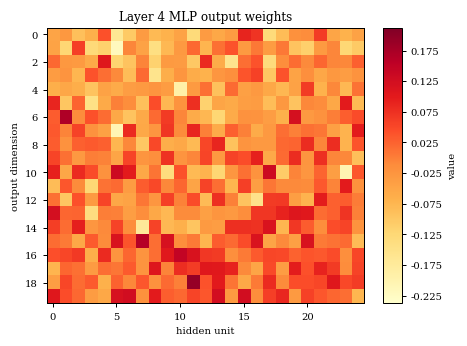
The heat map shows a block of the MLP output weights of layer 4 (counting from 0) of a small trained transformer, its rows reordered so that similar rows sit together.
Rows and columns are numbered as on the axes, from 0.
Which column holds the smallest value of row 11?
3
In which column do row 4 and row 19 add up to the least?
10
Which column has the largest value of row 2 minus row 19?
4
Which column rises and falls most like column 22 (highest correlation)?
13
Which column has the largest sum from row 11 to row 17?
17
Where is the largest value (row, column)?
18, 11
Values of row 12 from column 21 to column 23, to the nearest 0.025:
0.1 0.025 0.025
